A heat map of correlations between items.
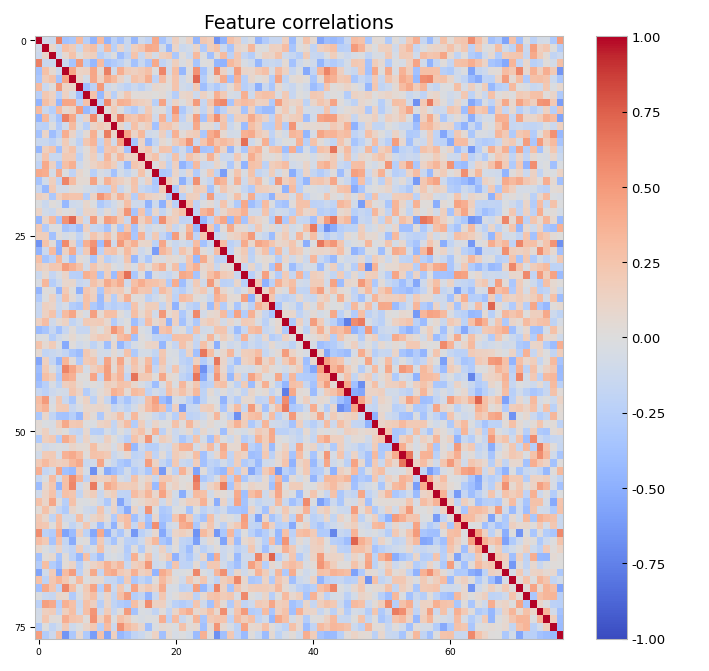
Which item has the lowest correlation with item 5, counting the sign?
64
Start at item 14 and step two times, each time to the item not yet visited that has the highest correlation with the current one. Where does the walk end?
23
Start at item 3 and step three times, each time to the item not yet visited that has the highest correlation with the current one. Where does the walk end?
76
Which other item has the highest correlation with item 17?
62
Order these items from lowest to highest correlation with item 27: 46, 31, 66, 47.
46, 47, 31, 66
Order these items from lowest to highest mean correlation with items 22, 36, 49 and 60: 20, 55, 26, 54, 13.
26, 55, 13, 20, 54
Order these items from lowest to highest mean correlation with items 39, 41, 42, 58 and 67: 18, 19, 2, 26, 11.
19, 2, 18, 11, 26
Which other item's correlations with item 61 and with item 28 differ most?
24
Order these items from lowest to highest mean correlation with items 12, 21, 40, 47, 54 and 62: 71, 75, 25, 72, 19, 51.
19, 51, 72, 75, 71, 25
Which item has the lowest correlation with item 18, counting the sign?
55
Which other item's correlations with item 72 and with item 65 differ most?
51
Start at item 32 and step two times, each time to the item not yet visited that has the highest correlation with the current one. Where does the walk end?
34
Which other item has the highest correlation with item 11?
37
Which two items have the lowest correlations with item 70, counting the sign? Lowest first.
63, 76
